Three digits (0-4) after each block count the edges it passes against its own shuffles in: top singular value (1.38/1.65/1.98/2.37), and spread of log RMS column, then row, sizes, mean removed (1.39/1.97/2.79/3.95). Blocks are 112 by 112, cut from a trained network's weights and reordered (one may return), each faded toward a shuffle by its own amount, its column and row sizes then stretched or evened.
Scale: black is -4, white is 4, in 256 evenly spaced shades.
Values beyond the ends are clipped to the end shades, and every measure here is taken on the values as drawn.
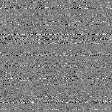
2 0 4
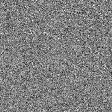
0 0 1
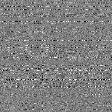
3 0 4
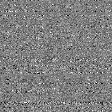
0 1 3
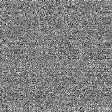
3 0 2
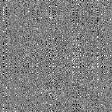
4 3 2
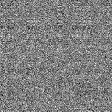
3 1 0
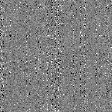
0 3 1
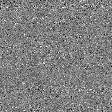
0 0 2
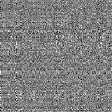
4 2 2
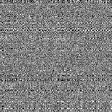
4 1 3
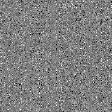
1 3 1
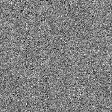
1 1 0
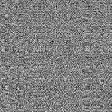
4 0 1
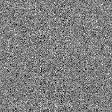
1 2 0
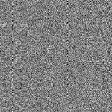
3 2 0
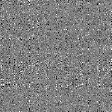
0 3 2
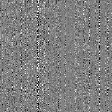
3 4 0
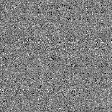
2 2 2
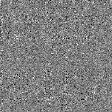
1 2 2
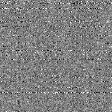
1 0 3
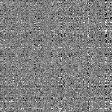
4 3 2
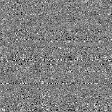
2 1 3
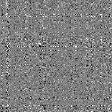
2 3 3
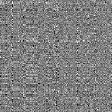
4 3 1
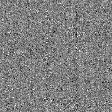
0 1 1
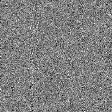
1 2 0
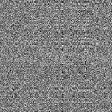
4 2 0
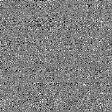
0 2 3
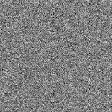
2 1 0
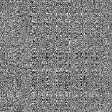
4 3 1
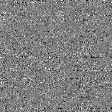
0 1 3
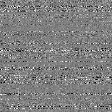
1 1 4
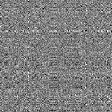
4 2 2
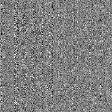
2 3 1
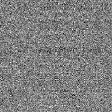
3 2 0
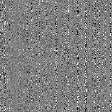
2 4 1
